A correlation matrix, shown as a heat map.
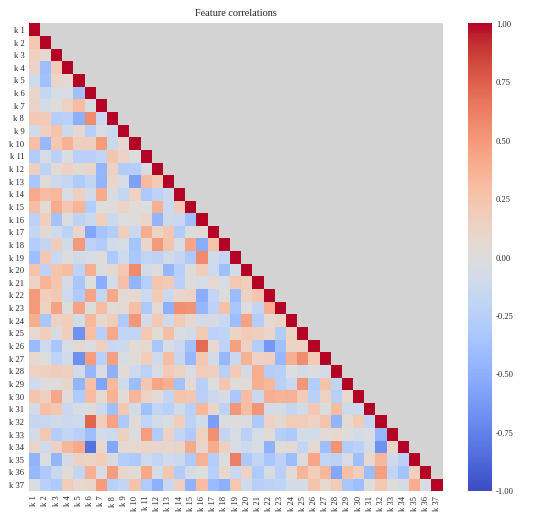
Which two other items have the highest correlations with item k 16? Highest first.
k 26, k 19
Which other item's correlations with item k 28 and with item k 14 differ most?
k 23
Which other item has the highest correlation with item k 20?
k 10
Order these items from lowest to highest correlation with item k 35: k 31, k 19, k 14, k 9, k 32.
k 9, k 14, k 31, k 32, k 19
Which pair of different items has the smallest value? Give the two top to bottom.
k 6, k 34
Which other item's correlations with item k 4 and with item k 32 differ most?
k 34
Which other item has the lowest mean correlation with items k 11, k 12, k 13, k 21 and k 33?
k 7
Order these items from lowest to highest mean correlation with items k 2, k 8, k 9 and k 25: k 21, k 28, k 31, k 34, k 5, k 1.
k 5, k 34, k 28, k 31, k 1, k 21
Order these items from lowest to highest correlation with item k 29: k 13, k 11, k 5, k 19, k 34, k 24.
k 5, k 34, k 24, k 19, k 11, k 13
